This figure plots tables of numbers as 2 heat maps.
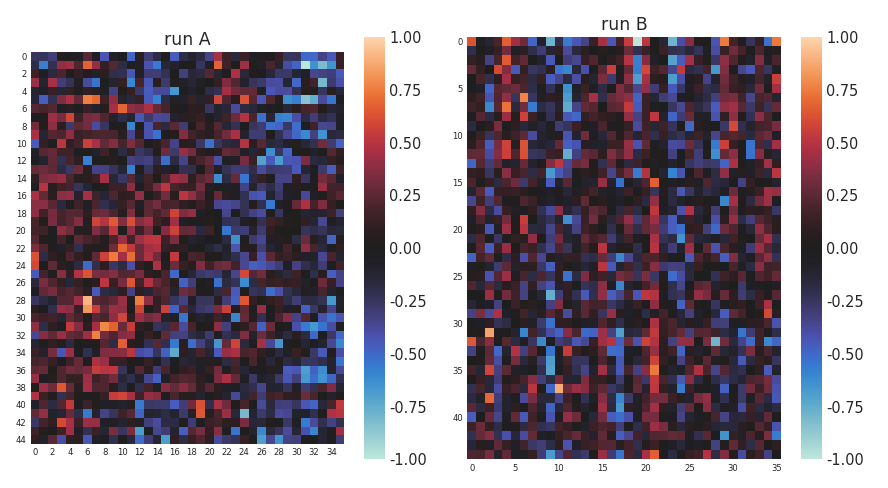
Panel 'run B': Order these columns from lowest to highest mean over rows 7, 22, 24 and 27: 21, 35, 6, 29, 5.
5, 6, 35, 29, 21
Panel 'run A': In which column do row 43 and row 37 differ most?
23
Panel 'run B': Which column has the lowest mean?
9
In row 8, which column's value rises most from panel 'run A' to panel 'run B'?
30
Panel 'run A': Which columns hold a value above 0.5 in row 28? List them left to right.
6, 12, 24
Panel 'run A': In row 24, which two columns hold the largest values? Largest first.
0, 14
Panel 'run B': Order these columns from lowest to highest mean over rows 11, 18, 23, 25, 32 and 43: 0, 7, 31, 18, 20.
7, 31, 0, 18, 20
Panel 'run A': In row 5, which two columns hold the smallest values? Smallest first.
31, 32
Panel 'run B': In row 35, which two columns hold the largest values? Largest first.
21, 2
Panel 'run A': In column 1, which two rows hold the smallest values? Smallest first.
1, 5
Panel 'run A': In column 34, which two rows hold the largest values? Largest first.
41, 38
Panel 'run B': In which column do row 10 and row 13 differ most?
29
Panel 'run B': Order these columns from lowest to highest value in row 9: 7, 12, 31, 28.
31, 7, 28, 12
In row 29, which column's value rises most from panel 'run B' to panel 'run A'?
15
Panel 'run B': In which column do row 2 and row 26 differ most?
17
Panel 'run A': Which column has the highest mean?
4
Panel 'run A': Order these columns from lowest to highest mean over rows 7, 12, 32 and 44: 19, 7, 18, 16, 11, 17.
17, 16, 11, 18, 19, 7
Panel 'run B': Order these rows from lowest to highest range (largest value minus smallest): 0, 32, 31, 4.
4, 32, 31, 0
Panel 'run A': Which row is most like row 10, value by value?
25
